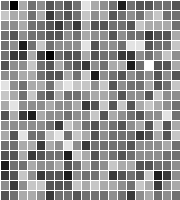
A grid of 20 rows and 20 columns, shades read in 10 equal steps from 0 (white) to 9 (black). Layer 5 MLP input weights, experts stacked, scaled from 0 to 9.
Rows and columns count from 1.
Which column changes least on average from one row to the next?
12
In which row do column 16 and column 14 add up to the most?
1
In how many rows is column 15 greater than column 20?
12
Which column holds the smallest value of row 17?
13
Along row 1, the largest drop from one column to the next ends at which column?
3
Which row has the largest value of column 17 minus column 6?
14
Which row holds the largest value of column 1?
17
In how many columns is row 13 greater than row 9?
13
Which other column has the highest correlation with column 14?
2
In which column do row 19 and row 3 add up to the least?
16
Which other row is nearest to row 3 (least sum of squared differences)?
20
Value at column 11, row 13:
6
